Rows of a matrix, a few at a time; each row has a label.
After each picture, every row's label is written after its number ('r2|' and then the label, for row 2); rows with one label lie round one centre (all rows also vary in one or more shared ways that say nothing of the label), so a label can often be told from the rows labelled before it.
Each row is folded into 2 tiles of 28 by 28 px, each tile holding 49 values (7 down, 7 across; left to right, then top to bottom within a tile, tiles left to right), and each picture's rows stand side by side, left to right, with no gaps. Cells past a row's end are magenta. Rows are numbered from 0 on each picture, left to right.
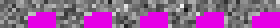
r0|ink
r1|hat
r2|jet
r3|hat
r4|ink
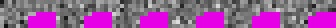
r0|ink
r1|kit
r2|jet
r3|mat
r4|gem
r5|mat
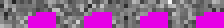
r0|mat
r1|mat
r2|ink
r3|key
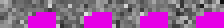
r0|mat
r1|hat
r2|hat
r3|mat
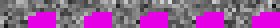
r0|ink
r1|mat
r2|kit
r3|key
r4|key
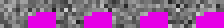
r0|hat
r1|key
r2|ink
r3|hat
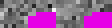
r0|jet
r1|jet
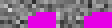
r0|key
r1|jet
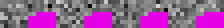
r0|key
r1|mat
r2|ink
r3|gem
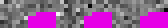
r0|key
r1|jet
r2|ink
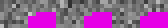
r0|hat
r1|mat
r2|key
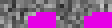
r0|ink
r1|kit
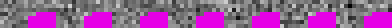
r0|ink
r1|hat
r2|mat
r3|kit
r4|jet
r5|hat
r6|ink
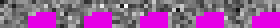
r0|ink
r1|gem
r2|hat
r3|jet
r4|kit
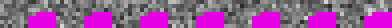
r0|gem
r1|kit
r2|hat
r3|gem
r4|hat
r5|key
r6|gem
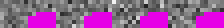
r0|jet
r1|mat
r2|mat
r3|kit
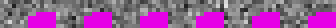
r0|mat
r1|jet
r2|gem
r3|hat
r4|gem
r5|key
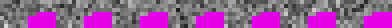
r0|kit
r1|kit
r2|ink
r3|jet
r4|mat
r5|gem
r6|gem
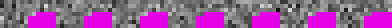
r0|ink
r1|ink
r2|ink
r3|jet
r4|ink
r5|hat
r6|jet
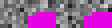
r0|gem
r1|ink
